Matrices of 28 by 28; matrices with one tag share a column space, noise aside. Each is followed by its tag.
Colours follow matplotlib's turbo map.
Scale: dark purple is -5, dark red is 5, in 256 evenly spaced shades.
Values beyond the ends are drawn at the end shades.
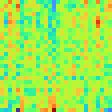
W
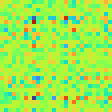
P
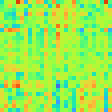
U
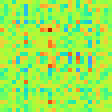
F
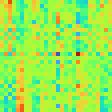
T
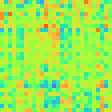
U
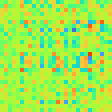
F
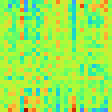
W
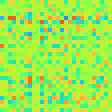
P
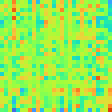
W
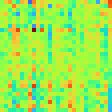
U
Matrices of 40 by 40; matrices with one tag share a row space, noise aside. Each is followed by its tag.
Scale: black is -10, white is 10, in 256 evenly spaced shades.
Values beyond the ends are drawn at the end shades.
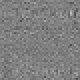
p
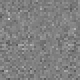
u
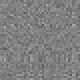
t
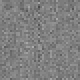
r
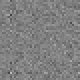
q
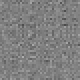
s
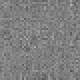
p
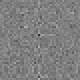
r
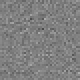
t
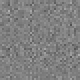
q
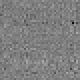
p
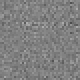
p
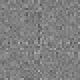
r
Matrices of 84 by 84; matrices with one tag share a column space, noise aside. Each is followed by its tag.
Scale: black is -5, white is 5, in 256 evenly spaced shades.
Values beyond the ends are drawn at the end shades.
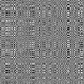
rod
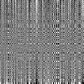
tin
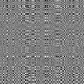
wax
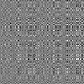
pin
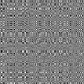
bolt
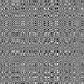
bolt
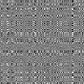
bolt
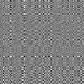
wax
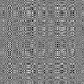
rod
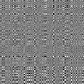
wax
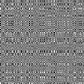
bolt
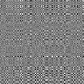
wax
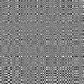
wax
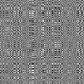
rod
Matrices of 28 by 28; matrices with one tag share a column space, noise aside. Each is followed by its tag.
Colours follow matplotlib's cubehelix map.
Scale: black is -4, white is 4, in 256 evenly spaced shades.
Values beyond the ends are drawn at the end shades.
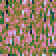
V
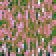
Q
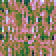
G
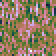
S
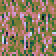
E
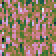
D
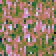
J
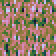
D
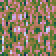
E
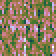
J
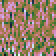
Q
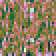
Q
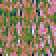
V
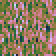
J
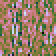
V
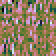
D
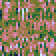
Q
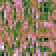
Q
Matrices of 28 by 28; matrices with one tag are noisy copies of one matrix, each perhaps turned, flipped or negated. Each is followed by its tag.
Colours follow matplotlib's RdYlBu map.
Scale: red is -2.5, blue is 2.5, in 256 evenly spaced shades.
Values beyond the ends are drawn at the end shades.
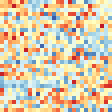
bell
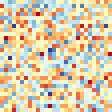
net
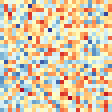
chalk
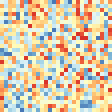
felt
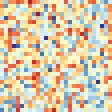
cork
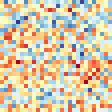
chalk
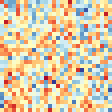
felt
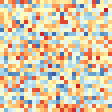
net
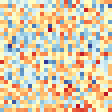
chalk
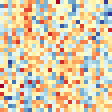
bell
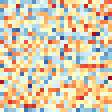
cork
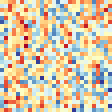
cork
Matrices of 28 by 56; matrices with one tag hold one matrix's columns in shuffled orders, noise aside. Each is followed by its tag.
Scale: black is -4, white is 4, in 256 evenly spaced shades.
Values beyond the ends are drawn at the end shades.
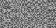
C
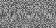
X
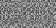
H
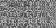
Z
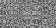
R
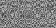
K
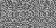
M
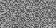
C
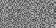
C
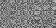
R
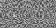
K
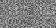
R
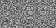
R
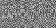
X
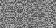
C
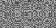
M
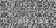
Z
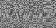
X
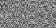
K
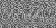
X
